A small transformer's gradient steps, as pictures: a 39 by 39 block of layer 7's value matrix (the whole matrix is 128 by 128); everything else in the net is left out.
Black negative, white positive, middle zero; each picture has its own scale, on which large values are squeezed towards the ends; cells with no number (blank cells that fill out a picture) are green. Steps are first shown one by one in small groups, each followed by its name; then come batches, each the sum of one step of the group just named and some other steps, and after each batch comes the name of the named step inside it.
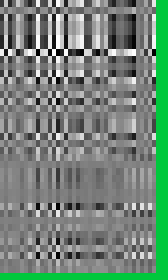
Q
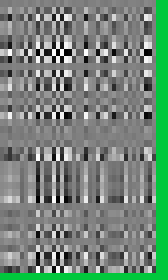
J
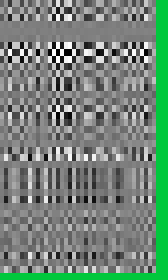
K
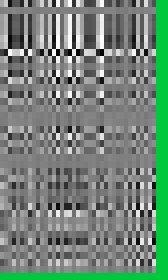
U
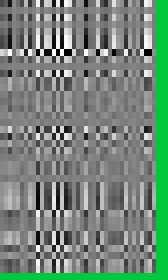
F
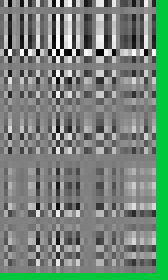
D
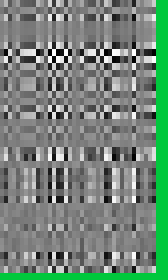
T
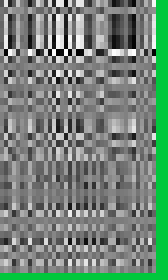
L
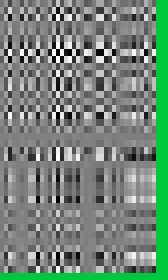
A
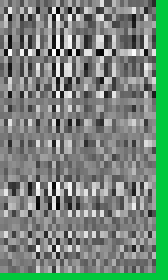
D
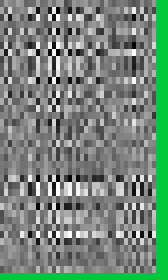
Q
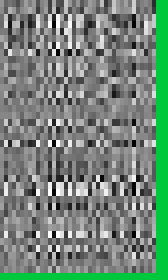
U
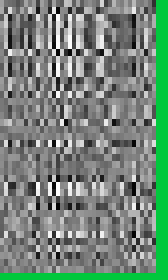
U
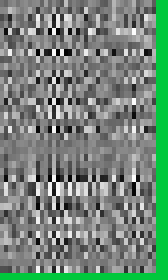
F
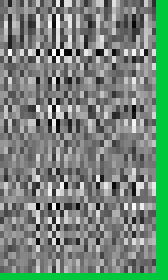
D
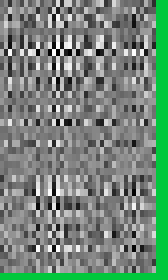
D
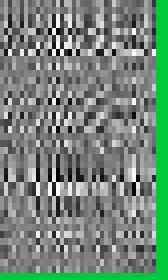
D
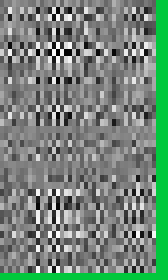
K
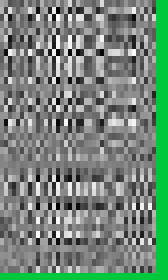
U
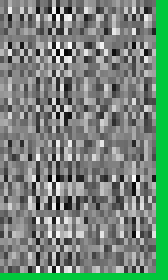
K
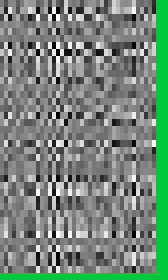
A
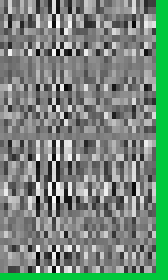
J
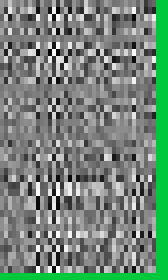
T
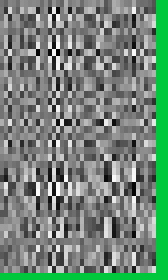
T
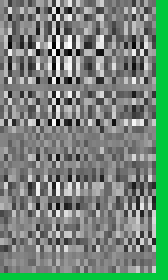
U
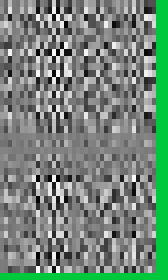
J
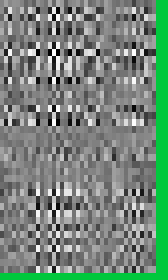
T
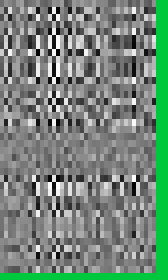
Q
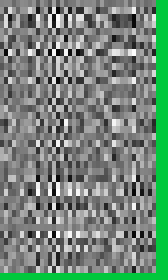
L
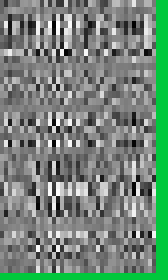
F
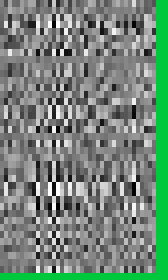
F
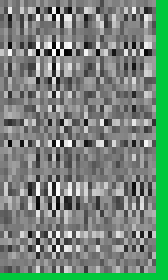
F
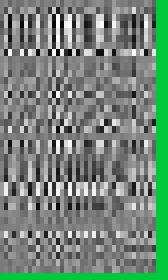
D
